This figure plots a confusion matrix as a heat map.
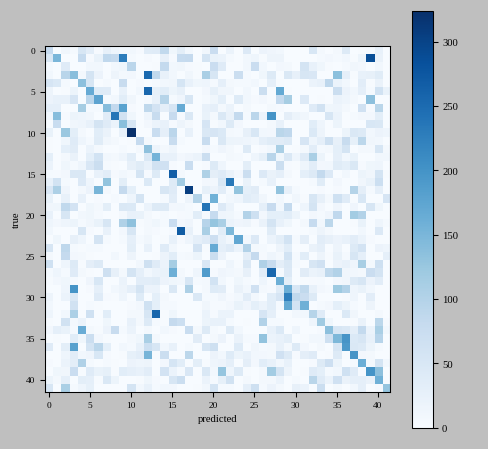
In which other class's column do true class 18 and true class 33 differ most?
20
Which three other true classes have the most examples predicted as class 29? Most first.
30, 31, 6
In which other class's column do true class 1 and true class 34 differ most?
39
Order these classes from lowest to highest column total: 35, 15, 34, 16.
34, 16, 35, 15
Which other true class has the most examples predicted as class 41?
18
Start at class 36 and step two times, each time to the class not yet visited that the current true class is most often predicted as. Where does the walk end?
12
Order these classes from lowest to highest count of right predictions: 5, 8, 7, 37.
7, 5, 37, 8
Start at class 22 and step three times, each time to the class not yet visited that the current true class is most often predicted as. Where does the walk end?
9
